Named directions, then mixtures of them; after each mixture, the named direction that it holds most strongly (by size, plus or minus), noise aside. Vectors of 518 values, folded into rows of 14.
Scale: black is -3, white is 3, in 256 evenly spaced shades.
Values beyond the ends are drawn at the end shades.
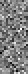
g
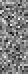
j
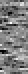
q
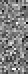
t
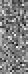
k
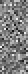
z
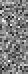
j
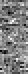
q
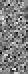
g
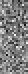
k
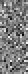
k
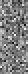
k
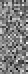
k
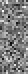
t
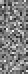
z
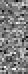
t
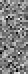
g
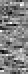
q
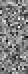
j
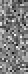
k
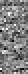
q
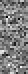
g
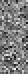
t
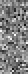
k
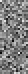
g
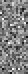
j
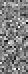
t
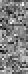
q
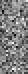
k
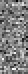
t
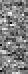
q
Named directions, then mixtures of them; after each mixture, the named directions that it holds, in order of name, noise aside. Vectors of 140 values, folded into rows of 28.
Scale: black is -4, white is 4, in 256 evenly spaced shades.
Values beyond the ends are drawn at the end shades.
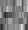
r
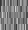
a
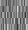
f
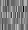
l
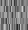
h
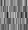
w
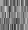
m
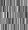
a, f, w.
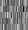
l.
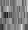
r.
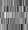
f, h, r.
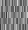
a.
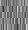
f.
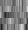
r.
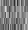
m.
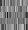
a, r, w.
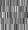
a, f.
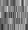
l, m, r.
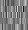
l.
